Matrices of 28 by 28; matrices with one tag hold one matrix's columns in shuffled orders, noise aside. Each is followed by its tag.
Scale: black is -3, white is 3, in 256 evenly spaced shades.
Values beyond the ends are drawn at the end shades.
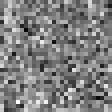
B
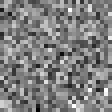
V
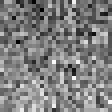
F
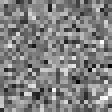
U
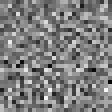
U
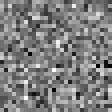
U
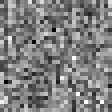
B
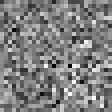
U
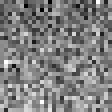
F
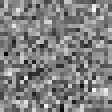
V
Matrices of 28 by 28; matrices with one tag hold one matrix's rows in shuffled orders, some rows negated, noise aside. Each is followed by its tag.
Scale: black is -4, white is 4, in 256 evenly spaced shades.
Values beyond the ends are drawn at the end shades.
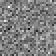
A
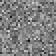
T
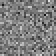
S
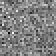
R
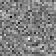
T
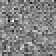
R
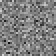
A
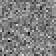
A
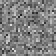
T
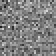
R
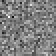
R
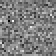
R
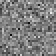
T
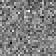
T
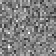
A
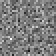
T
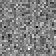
A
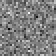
A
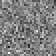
A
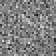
A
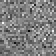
S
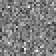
A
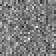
A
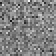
T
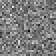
T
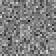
A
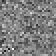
R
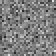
A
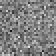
T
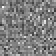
S
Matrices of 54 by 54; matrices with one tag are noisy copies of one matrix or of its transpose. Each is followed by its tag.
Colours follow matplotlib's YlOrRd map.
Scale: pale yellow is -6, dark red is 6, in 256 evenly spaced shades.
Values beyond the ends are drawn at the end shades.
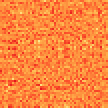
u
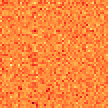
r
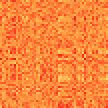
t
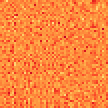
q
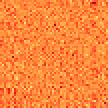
q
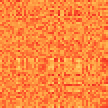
t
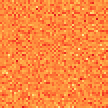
q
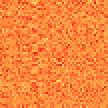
r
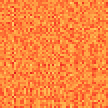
q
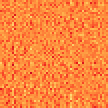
q
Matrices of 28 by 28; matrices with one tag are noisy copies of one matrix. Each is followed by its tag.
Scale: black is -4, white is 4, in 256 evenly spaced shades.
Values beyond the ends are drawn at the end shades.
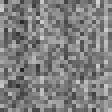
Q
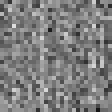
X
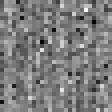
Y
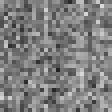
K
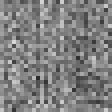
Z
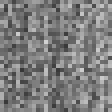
K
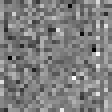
Q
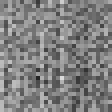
Z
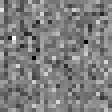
Q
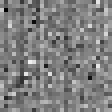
Q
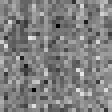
K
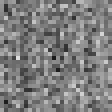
K
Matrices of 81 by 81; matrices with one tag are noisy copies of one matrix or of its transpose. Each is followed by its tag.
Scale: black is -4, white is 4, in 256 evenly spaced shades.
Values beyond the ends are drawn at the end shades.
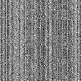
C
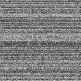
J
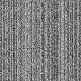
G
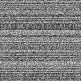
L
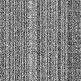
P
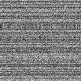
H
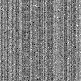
H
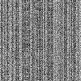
H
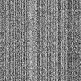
P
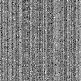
H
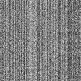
P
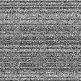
C
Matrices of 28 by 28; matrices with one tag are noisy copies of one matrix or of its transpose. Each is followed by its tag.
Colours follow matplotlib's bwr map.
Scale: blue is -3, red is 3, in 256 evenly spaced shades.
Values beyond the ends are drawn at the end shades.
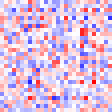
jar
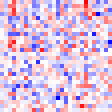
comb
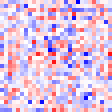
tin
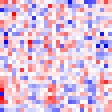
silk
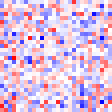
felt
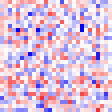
jar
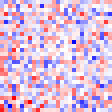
felt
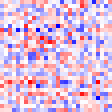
jar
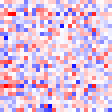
comb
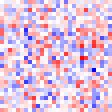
jar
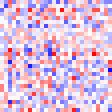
tin
